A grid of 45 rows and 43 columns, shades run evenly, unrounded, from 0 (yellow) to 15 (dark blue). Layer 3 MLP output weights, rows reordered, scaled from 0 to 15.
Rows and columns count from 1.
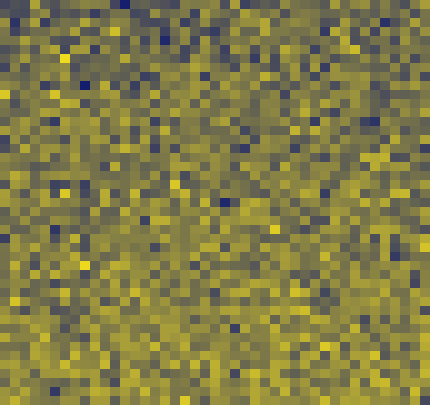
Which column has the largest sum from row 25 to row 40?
6
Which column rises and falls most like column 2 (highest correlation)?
15
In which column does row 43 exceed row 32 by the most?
12
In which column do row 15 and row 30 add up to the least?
9
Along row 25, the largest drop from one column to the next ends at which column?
16
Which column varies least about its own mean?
35
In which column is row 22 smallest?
7
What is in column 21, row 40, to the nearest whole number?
4
